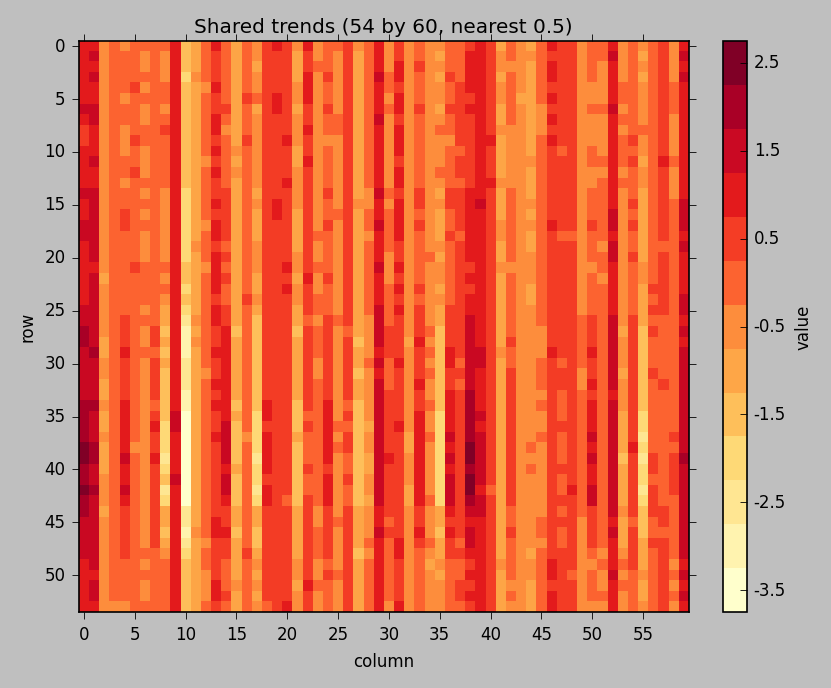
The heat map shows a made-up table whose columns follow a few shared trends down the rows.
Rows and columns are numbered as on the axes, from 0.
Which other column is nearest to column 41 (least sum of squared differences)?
11
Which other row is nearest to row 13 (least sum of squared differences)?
53
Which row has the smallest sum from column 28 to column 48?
10
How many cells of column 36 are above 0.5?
15
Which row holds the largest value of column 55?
8
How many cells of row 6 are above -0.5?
39
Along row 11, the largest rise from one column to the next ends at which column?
22
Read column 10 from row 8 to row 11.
-1.5 -1.5 -1.5 -1.5
